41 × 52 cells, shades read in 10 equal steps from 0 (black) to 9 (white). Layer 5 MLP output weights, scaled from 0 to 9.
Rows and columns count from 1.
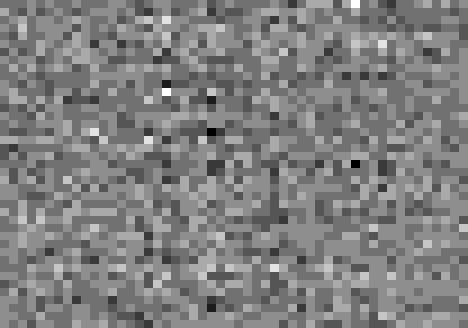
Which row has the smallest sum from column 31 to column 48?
10
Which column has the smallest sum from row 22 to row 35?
31
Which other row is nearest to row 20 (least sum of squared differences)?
36
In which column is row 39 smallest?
24
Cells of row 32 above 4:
22
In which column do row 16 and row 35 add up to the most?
19
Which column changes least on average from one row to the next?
35
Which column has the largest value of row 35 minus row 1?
44
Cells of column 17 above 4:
17
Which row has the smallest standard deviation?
14
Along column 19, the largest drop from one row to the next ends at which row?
13
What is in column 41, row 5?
5
